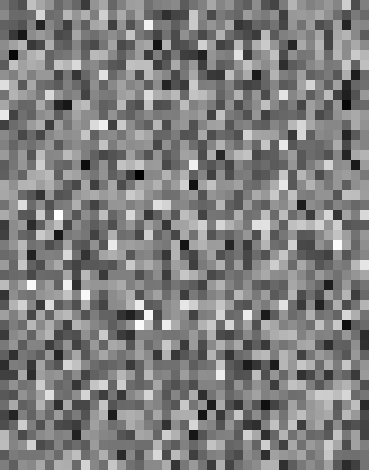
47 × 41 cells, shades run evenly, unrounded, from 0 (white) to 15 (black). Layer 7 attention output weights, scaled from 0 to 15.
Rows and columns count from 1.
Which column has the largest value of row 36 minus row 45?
18
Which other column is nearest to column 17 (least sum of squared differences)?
6
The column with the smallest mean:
17
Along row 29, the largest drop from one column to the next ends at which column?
8
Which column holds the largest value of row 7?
32
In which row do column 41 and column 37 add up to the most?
35
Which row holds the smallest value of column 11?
13
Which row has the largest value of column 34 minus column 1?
12
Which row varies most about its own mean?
31
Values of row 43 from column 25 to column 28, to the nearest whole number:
10 6 9 12
